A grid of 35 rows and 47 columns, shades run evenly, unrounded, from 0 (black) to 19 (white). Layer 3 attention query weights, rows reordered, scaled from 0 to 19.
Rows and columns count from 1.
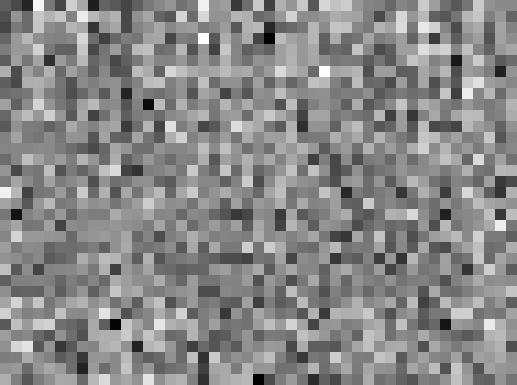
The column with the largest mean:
44
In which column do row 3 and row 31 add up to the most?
39
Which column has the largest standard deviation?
19
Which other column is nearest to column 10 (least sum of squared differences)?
1
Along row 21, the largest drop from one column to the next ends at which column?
47
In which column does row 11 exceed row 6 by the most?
5
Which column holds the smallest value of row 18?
32
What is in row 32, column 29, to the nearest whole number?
7
